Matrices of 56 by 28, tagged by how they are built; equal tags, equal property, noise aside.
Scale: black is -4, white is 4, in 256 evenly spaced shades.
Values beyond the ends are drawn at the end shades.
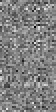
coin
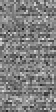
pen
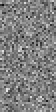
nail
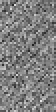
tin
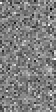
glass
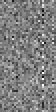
glass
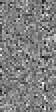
glass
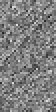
tin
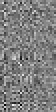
coin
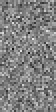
nail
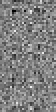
coin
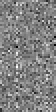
glass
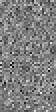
coin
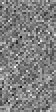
tin
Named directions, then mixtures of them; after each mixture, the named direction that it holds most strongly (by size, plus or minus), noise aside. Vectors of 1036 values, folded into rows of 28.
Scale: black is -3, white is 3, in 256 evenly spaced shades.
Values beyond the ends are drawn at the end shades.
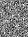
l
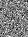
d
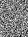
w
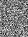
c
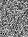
c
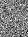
w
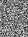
c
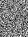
w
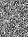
l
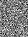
c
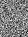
w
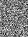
c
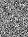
l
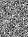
l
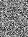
c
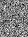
l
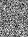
c
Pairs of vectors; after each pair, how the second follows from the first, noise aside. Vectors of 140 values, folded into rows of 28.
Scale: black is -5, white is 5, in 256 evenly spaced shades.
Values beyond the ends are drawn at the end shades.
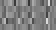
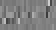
partly zeroed.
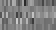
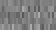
reversed, negated, shrunk.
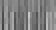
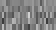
sign-scrambled.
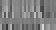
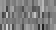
sign-scrambled.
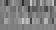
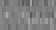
wrapped around, negated, shrunk.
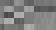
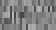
sign-scrambled.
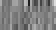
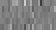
partly zeroed.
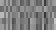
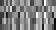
negated, scaled up.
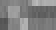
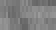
negated, shrunk.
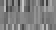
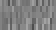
reversed, negated, shrunk.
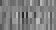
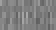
negated, shrunk.
